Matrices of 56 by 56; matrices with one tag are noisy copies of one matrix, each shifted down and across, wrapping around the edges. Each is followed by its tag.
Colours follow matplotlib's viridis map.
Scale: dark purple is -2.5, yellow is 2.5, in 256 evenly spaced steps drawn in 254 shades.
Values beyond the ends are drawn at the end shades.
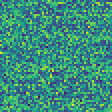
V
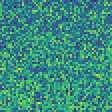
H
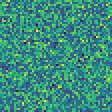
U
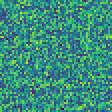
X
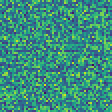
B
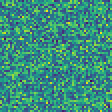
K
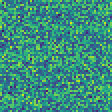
V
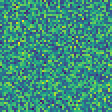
U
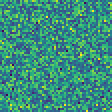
U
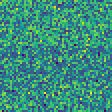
H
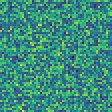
K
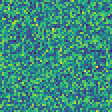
X
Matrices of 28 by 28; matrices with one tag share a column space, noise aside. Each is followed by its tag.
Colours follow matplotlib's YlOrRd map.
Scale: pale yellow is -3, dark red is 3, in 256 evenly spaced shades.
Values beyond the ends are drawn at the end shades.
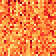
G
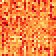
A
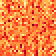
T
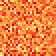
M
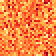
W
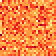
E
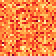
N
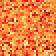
N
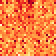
G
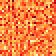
T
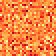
N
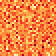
N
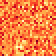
T
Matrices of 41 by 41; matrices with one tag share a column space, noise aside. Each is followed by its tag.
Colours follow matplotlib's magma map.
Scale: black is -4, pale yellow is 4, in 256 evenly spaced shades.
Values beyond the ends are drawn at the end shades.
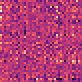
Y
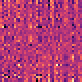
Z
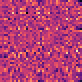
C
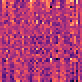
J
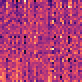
J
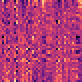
J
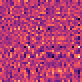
C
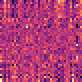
Z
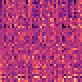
Z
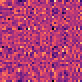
C
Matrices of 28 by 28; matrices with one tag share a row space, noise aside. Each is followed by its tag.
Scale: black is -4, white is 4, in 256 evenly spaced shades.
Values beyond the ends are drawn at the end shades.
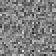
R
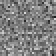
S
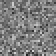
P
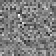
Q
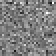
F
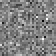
F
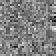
R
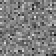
R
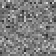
S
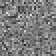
S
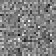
Q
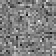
F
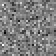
P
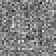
P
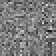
F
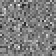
Q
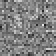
F
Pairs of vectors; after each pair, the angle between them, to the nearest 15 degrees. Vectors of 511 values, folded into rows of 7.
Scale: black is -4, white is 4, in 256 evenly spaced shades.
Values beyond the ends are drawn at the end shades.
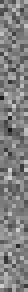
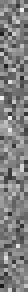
150 degrees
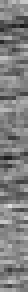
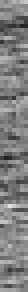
15 degrees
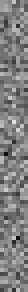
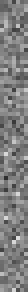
150 degrees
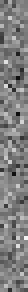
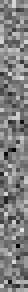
120 degrees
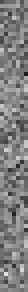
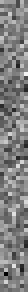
165 degrees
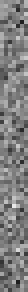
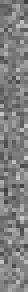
120 degrees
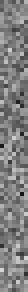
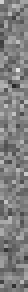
105 degrees
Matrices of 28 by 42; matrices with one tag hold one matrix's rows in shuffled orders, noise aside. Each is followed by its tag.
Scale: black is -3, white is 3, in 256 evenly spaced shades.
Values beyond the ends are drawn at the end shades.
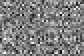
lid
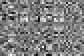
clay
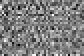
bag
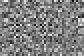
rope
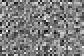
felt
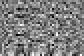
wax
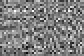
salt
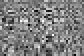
clay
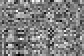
wax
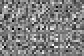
bag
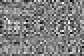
salt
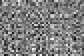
bag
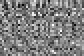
bag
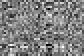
clay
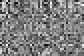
felt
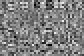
clay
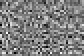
felt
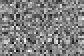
rope
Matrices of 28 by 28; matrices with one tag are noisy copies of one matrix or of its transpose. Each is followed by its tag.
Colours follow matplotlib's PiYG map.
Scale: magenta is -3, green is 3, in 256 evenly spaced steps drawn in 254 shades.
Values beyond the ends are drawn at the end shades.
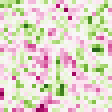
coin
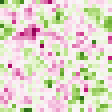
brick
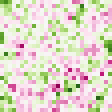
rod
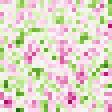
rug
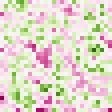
coin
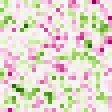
coin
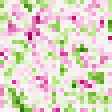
brick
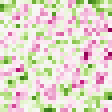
rod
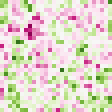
brick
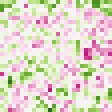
rod
